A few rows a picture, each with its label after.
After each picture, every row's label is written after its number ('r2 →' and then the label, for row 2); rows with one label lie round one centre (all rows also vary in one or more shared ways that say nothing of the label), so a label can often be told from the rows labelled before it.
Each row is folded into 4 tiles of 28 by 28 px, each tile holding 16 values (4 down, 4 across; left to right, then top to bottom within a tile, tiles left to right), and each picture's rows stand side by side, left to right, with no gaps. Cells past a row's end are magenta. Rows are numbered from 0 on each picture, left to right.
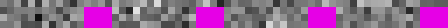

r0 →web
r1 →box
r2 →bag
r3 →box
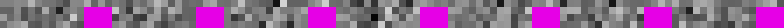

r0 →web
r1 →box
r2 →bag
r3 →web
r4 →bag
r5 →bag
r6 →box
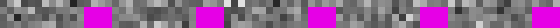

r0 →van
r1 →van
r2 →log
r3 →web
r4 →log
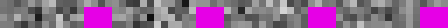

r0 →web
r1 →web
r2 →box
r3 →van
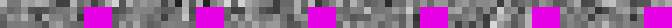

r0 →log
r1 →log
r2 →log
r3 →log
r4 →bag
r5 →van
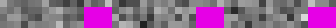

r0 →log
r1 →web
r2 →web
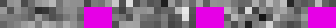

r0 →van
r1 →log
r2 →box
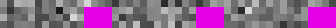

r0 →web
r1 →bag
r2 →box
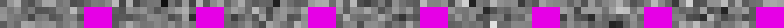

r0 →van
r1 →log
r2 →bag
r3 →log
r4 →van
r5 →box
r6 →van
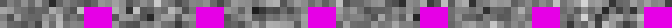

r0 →bag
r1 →box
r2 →van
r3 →log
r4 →van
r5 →bag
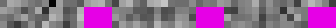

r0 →bag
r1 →van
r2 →web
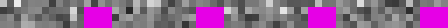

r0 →log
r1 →box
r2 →box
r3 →bag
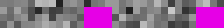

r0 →van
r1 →box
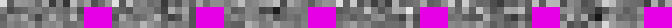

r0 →log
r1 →log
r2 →van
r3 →log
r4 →log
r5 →van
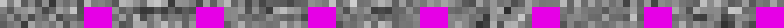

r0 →log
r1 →van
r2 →log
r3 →van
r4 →web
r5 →log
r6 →box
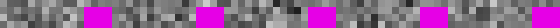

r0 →web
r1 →web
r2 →bag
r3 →web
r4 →box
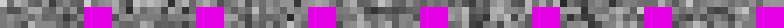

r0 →log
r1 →box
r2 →web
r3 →van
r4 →web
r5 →bag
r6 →van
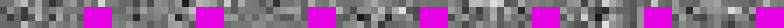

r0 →bag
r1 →web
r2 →log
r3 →box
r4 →box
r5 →van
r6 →box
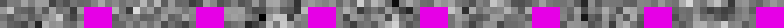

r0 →bag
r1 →box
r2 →web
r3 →bag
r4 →box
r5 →web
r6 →van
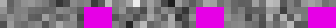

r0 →log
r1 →bag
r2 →web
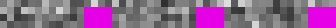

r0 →box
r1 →log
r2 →log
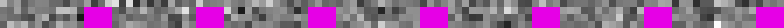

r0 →log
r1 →log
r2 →box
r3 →van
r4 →box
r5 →bag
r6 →van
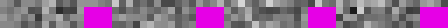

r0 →web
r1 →log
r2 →van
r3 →box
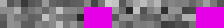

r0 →log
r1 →box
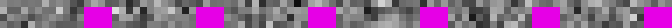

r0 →box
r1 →box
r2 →web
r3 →van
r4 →web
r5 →box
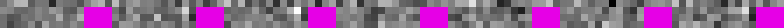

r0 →bag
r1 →log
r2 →log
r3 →van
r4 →bag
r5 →bag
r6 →log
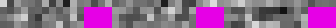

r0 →log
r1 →bag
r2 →van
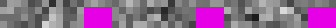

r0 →bag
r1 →van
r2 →box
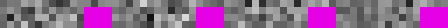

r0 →bag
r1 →web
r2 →web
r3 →web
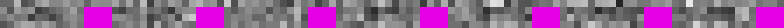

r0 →van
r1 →web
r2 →log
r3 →van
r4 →van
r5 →van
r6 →van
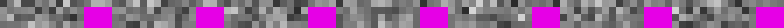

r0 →van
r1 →bag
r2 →bag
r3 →van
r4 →box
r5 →box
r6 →box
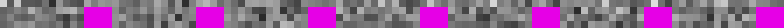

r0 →log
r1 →web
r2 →web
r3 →box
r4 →box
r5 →box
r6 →web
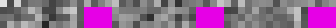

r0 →log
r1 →log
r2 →log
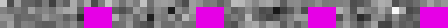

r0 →log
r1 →web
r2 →van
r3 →box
